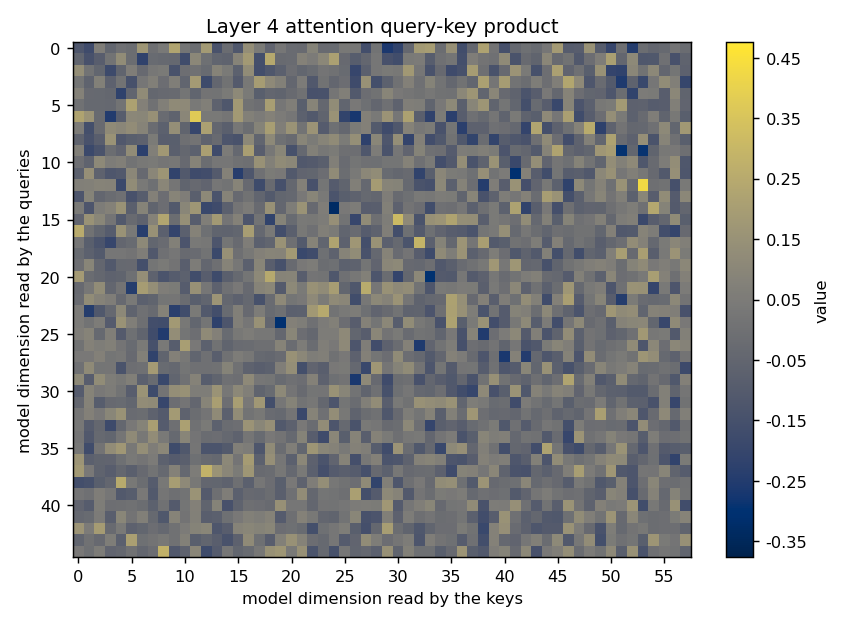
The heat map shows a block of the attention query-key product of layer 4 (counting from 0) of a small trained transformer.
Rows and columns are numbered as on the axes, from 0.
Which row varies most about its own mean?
6
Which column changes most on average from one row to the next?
9
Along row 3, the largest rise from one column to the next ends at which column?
27
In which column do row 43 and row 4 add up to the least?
4
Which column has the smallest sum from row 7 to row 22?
33
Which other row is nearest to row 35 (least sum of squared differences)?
23
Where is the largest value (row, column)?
12, 53
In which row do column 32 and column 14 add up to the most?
17
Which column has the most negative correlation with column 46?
26
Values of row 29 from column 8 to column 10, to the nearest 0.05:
-0.2 -0.05 0
